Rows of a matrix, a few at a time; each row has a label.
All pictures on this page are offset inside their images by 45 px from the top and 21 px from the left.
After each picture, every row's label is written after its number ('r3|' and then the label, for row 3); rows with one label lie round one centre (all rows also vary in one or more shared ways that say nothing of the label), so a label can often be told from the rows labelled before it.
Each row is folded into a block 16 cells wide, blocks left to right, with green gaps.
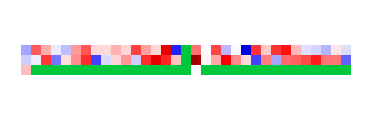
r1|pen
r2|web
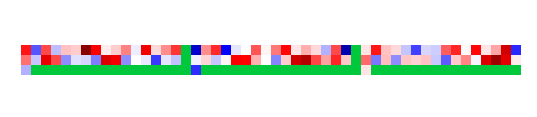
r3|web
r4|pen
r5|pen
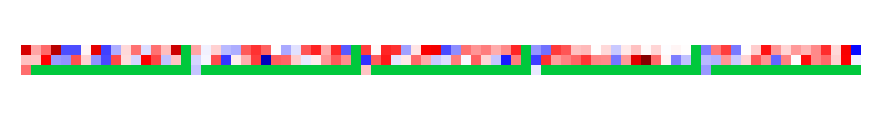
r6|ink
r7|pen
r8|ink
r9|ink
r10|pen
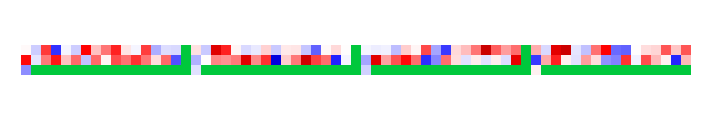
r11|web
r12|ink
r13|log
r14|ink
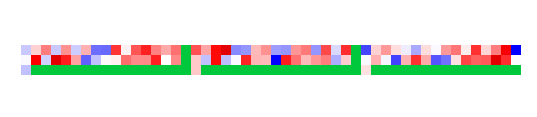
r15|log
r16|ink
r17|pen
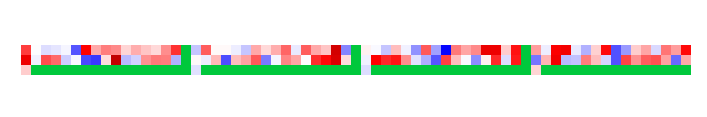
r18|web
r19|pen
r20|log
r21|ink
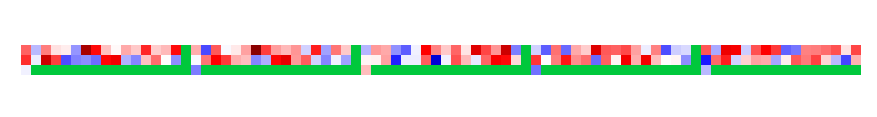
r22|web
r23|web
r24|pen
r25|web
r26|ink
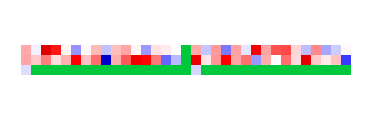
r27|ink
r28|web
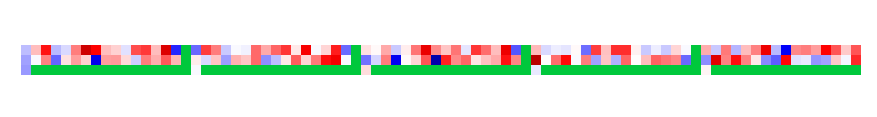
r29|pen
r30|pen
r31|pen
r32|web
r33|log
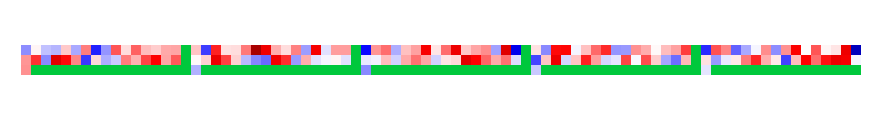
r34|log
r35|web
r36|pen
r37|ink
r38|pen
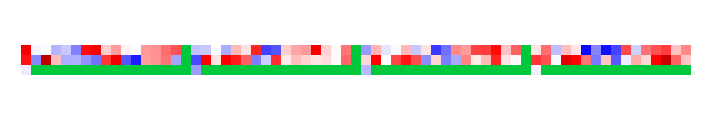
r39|web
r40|log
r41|log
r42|log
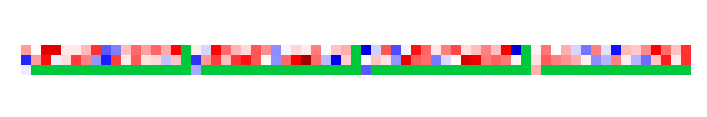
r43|ink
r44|ink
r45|pen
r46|log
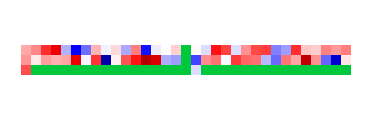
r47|ink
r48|ink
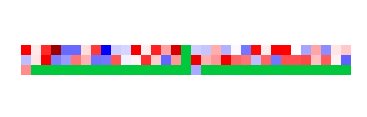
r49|ink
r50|web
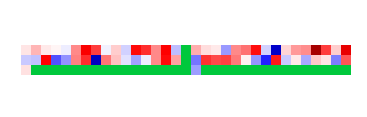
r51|pen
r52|log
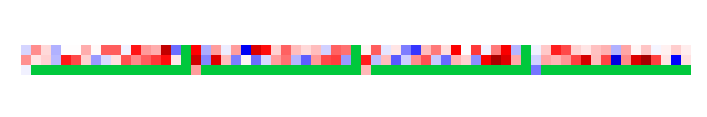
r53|pen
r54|web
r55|pen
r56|ink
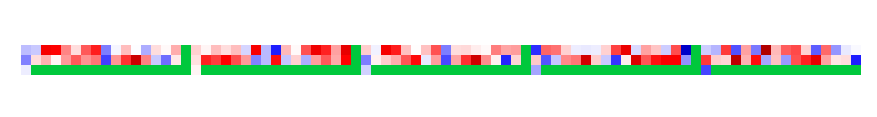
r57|ink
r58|log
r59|ink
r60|pen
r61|web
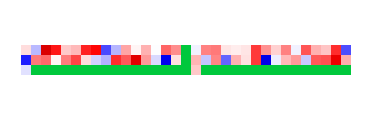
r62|ink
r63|pen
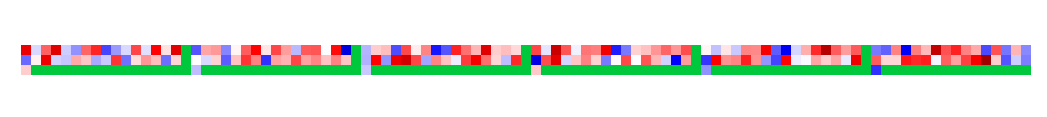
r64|ink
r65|pen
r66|log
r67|ink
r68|log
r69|web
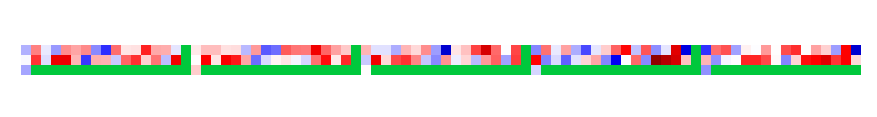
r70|log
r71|log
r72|log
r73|pen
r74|pen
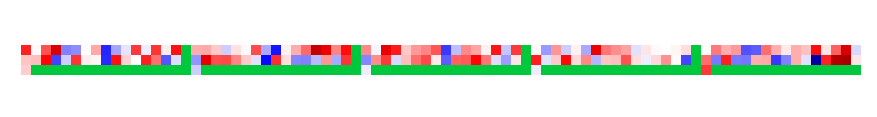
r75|ink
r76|log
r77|ink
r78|web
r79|pen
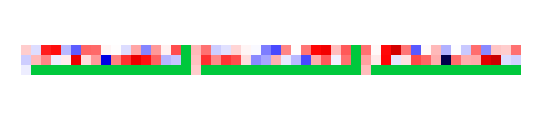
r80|ink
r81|log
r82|ink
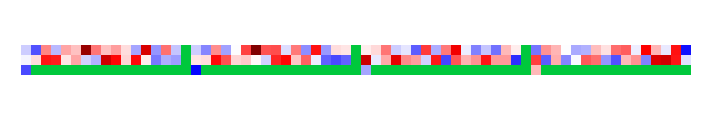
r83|web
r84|web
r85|web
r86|pen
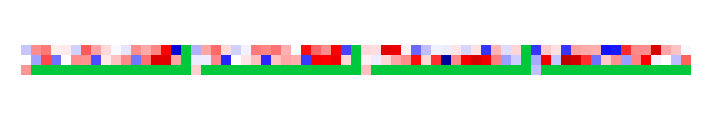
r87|pen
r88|pen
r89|ink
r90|log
